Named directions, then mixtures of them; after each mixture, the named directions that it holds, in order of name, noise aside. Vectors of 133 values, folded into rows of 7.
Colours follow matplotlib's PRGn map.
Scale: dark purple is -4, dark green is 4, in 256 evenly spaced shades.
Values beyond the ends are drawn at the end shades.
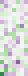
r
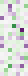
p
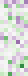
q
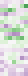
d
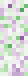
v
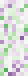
r, v.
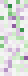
p, q.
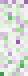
q, r.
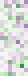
q.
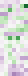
d, v.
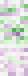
d.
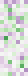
d, q.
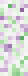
v.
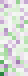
r.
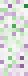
d, p.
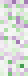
q.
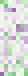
d, r.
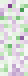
v.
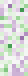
v.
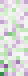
r.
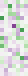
p, q.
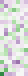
r.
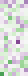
q, r.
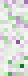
q.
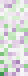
r, v.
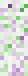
v.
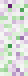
q, v.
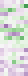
d.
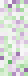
q, v.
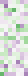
d, r.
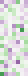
p, r.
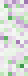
q.
